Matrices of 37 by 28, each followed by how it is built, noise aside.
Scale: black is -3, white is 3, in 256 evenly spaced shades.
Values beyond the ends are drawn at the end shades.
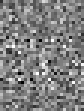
uneven rows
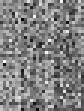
blocks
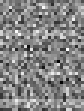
repeating columns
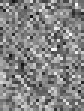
Toeplitz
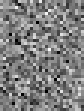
Toeplitz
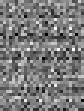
repeating columns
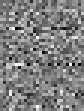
uneven rows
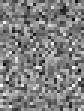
repeating columns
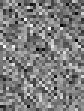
Toeplitz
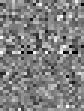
uneven rows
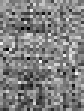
blocks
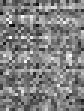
blocks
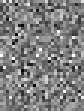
repeating columns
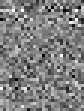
uneven rows
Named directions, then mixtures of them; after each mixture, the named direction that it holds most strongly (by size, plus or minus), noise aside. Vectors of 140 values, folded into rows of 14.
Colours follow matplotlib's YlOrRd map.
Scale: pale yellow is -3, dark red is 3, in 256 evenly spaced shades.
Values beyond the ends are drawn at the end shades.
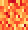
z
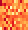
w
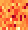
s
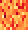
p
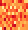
w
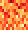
z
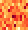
s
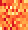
w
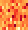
s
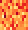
p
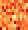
s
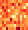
s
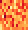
p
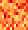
p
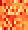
w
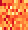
w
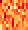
p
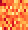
w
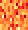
p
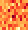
s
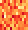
p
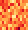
s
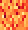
p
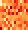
w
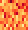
p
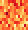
z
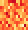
z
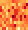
s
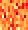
p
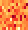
s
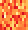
p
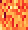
p
